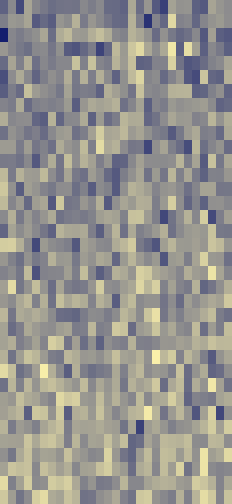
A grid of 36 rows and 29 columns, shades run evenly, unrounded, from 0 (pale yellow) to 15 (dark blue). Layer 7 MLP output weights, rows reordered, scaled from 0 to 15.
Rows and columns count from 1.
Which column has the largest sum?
28
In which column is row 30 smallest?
19
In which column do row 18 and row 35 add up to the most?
5
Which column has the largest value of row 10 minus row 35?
1
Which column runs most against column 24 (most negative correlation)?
13
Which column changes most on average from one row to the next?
27
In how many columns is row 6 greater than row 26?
17
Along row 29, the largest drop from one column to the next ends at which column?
8
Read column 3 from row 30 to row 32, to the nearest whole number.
4 6 6
